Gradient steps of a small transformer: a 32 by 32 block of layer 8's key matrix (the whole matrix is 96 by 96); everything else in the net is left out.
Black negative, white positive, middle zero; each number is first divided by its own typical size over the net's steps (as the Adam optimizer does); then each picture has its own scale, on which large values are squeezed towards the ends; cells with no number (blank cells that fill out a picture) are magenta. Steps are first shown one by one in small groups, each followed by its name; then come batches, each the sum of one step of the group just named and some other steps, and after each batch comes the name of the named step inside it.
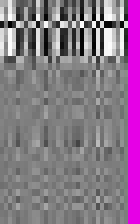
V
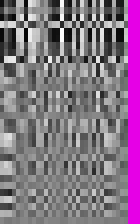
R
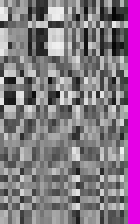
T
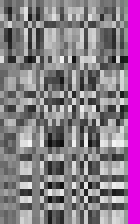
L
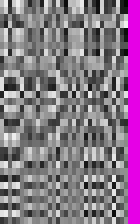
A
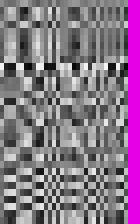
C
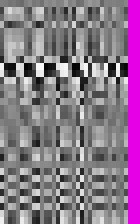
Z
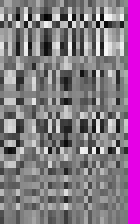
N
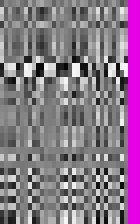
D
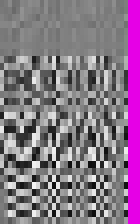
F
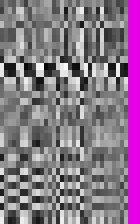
Z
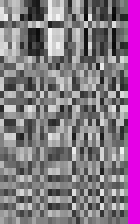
T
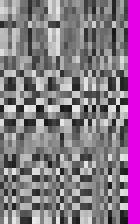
T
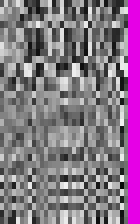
D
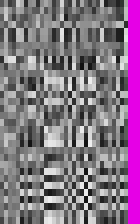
R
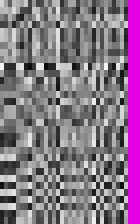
C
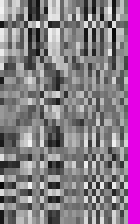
L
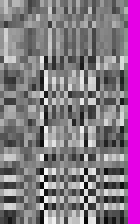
C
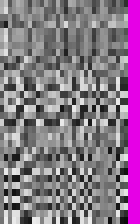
A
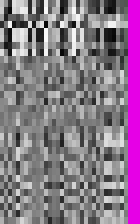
L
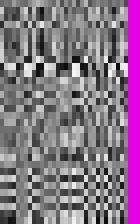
D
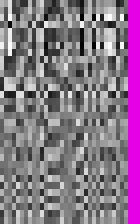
V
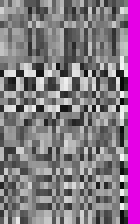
D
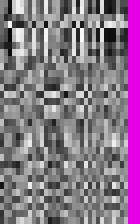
L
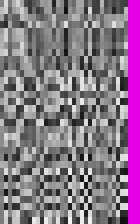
A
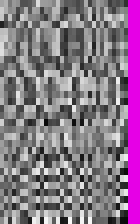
V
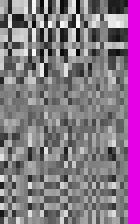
N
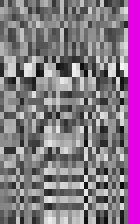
D
